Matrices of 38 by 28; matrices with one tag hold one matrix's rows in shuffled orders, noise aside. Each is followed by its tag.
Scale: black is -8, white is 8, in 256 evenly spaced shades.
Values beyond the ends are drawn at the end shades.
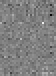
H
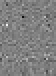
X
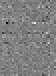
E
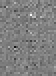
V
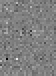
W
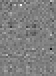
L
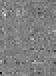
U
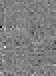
U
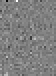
W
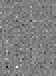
W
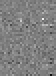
H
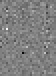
X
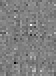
V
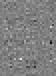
L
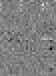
H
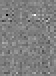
E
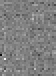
U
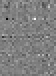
E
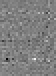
E
